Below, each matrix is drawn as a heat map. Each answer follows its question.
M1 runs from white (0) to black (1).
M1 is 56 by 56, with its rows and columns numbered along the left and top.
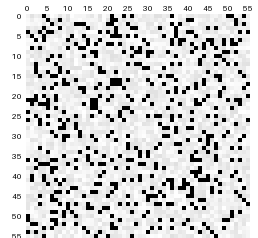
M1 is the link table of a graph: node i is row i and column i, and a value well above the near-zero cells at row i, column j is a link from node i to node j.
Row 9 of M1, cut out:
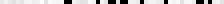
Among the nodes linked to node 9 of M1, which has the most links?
node 41
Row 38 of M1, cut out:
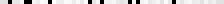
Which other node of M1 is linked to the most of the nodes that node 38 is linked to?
node 36
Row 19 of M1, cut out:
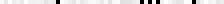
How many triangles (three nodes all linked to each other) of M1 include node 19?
1
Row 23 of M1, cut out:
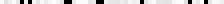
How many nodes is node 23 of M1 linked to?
9
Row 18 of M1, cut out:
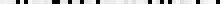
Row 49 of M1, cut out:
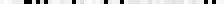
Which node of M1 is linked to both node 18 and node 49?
node 6
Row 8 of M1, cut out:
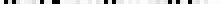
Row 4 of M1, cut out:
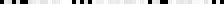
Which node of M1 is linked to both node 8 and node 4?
node 3
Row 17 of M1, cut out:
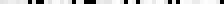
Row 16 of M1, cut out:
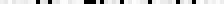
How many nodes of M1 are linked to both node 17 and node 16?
5
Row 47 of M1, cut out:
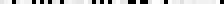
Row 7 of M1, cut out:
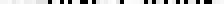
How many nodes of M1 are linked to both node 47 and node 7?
5
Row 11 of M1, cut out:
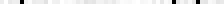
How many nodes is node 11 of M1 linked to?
3
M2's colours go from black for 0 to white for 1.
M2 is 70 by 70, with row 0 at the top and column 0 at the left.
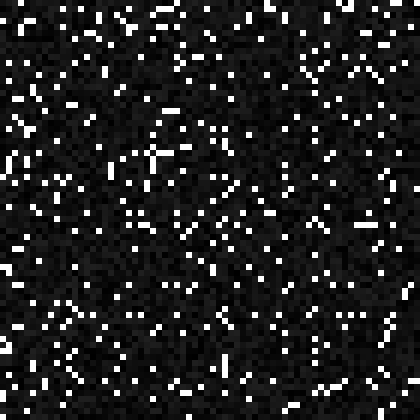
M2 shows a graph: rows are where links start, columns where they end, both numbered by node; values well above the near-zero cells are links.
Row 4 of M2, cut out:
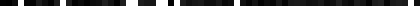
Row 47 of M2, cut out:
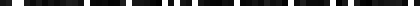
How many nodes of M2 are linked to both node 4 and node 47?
6
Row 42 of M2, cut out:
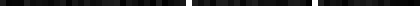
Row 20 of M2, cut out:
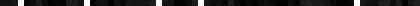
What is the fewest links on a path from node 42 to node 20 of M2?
5
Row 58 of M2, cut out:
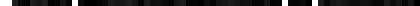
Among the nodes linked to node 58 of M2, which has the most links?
node 52
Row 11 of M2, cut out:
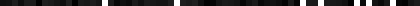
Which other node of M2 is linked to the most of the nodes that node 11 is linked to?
node 37
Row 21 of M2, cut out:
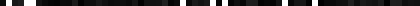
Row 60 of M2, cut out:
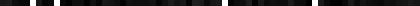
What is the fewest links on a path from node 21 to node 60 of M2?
2
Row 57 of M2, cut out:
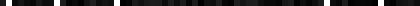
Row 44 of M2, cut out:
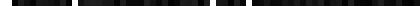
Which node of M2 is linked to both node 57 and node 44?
node 1
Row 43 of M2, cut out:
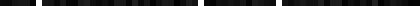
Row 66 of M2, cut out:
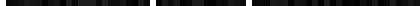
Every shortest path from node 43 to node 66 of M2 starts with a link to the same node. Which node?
node 6
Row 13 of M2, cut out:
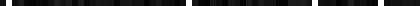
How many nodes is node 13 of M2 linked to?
4
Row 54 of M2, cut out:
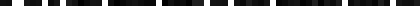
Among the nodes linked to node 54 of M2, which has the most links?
node 65
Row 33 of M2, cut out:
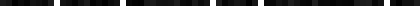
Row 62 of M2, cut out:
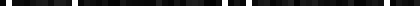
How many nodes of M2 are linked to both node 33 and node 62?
1
